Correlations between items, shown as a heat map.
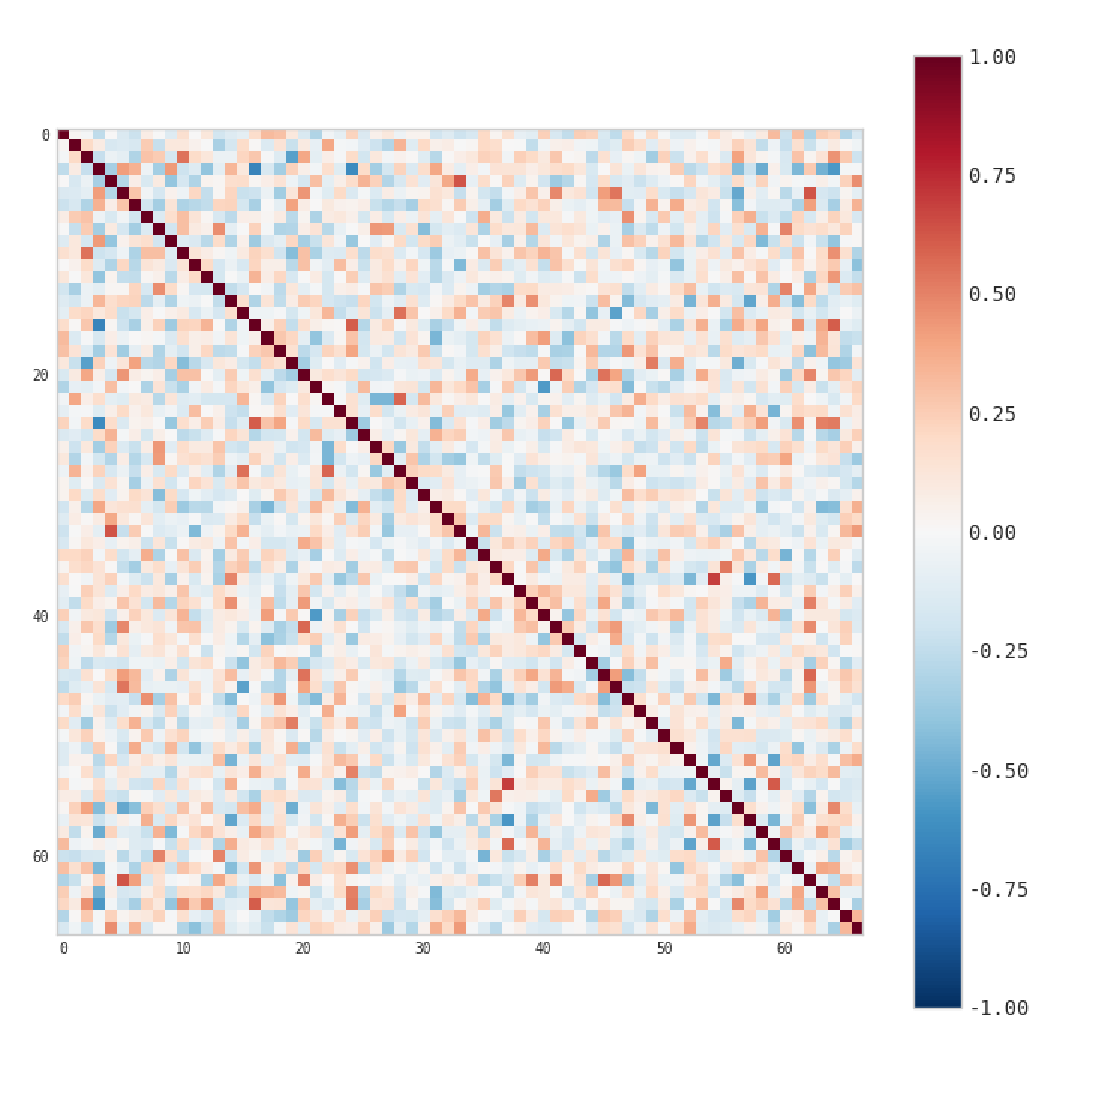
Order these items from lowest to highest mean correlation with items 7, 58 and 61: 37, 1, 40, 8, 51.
51, 37, 40, 1, 8
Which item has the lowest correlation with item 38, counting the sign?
29
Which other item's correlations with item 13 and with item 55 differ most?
36
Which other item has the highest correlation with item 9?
3
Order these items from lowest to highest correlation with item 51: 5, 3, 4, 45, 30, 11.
11, 5, 45, 4, 30, 3
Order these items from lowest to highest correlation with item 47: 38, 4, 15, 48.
38, 4, 15, 48
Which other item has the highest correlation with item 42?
46
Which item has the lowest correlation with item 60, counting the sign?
35
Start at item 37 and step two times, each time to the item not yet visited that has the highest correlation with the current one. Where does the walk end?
59
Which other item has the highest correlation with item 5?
62
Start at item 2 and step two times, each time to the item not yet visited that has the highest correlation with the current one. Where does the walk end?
64
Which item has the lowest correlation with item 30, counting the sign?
8
